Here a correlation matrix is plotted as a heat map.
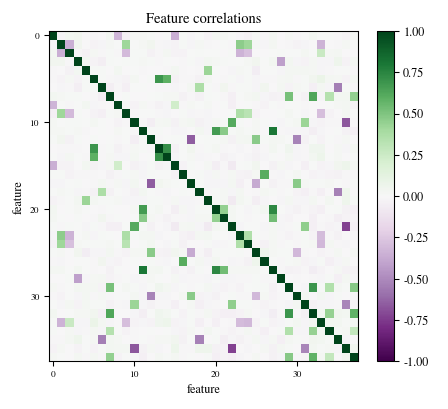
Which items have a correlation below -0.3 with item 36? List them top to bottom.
10, 22, 31
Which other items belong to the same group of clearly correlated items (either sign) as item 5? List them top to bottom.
13, 14
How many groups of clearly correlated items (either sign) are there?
11
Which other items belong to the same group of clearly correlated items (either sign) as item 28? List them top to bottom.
3
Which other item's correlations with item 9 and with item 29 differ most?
32
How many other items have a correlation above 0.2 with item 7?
4
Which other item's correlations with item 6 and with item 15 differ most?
35
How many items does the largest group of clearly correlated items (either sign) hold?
6
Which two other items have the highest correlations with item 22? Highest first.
10, 31
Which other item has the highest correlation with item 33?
2
